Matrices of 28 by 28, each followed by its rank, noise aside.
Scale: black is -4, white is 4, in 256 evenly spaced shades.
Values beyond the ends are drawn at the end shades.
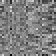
four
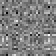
three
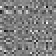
three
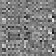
four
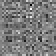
four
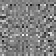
four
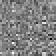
four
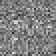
five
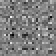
three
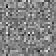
five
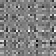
three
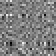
three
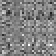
four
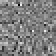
three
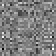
three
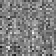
five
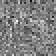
six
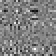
four
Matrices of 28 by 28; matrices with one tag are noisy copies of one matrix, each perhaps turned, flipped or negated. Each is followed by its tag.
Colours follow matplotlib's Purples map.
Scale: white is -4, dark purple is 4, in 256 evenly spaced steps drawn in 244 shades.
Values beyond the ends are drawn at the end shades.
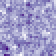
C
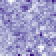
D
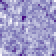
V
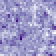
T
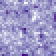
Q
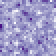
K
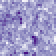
Q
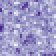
K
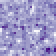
C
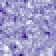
C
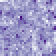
T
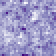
Q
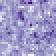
Q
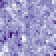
V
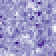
K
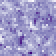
Q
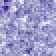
C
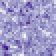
C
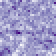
V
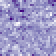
V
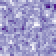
C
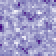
K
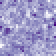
D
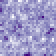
K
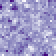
D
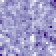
V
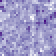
V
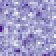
K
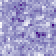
Q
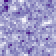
C
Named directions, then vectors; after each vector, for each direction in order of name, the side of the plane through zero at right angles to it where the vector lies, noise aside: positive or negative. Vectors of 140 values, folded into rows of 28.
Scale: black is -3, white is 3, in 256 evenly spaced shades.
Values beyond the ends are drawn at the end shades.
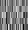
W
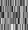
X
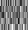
negative, positive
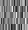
negative, negative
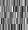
negative, negative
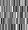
negative, negative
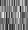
positive, negative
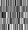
negative, positive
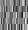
negative, negative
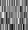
positive, negative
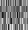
negative, positive
